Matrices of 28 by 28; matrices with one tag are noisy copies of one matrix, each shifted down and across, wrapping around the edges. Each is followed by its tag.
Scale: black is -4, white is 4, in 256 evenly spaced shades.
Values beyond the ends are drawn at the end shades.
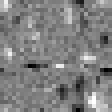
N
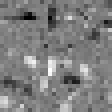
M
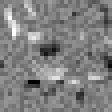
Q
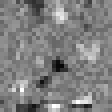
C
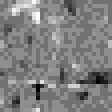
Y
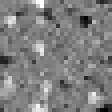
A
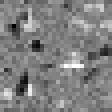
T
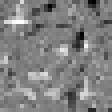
T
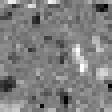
Q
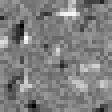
T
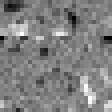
Q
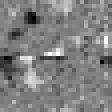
C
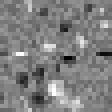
N
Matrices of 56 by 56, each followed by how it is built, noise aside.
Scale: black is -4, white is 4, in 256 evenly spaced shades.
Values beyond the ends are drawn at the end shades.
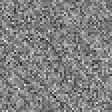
Toeplitz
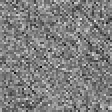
Toeplitz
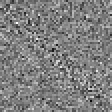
banded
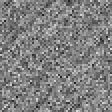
Hankel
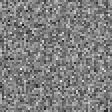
repeating rows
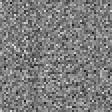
repeating rows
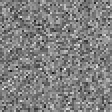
repeating rows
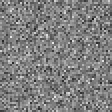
repeating rows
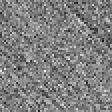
Toeplitz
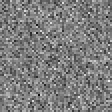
Toeplitz
